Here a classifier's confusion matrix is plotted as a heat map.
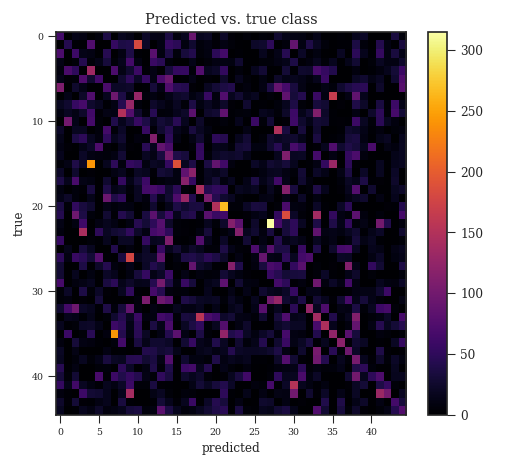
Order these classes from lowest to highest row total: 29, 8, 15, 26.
8, 29, 26, 15
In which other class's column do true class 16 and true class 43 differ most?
17
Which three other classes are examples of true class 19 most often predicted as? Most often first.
16, 6, 15
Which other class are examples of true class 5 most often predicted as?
14
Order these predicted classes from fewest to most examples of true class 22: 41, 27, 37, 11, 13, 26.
26, 11, 37, 13, 41, 27
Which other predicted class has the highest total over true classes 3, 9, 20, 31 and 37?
21
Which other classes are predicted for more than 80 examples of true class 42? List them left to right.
9, 30, 41
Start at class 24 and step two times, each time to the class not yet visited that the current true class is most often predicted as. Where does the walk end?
29
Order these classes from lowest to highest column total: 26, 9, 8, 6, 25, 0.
25, 26, 6, 0, 8, 9
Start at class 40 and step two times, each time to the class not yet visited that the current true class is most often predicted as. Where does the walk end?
33
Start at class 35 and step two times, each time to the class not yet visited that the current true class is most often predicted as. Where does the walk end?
10
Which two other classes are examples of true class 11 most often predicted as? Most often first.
28, 6
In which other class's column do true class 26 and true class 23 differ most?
9
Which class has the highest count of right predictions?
15
